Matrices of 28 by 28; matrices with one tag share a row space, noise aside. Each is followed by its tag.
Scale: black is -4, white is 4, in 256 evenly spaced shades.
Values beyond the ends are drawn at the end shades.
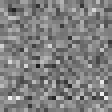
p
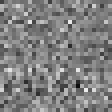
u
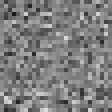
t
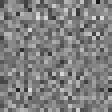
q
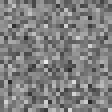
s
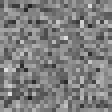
t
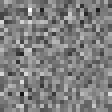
q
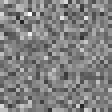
q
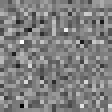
q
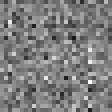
s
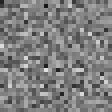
p
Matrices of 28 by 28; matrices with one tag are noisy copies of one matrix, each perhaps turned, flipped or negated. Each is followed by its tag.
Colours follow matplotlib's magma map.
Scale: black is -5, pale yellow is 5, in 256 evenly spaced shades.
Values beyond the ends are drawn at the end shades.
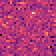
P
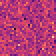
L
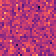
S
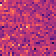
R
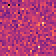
P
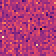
L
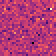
P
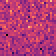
R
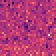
R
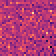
P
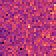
R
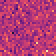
P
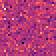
P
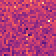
R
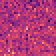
R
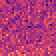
R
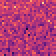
R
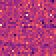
L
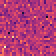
P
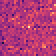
R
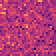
R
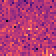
R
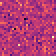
L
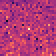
R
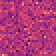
L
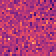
P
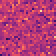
S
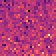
R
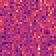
S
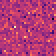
L
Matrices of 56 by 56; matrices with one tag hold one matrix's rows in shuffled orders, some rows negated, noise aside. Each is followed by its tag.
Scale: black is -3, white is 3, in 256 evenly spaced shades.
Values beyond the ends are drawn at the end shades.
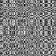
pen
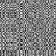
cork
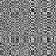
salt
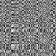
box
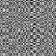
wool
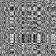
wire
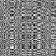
wire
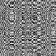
wire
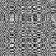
wire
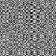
wool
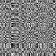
box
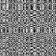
wool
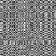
pen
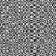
wool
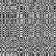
cork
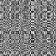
salt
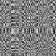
box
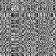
box
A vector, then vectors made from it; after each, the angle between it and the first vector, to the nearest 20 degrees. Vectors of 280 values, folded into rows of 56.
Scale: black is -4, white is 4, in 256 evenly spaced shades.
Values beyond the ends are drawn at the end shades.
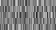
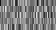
160 degrees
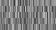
40 degrees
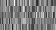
120 degrees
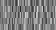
140 degrees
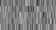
140 degrees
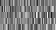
140 degrees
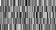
20 degrees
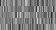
140 degrees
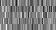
120 degrees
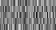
20 degrees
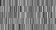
140 degrees
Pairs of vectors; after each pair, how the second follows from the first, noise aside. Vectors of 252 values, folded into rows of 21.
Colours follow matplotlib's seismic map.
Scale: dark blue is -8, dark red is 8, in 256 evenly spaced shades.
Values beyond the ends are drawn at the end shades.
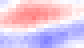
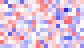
shuffled.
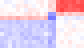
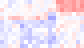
shrunk.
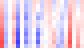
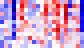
reversed, negated, scaled up.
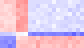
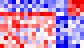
reversed, negated, scaled up.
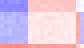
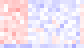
negated, shrunk.
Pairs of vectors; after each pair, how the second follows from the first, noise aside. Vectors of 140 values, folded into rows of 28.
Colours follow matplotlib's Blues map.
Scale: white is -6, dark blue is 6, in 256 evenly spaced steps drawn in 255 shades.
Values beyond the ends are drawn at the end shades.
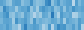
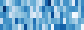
scaled up.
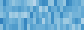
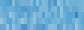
wrapped around, negated, shrunk.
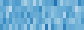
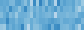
reversed, negated, partly zeroed.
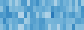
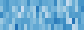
wrapped around.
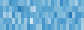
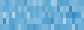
reversed, negated, partly zeroed.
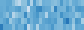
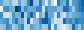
reversed, scaled up.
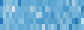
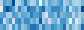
reversed, scaled up.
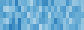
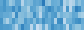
reversed, negated.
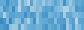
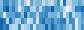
scaled up.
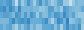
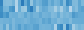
reversed, negated, partly zeroed.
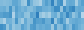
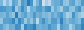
wrapped around.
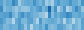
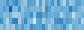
reversed, negated.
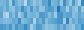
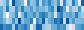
scaled up.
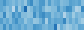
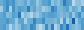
wrapped around.
